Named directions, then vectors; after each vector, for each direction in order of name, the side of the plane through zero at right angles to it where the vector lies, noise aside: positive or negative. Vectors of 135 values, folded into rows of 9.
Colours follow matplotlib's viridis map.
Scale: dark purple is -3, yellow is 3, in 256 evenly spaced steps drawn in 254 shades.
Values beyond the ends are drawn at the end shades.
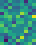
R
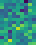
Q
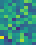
negative, positive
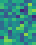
positive, negative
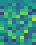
negative, positive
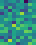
positive, positive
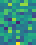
negative, negative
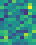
positive, negative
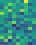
negative, negative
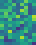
negative, positive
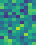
positive, negative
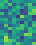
positive, negative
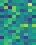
positive, negative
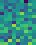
positive, positive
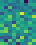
positive, positive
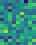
positive, positive
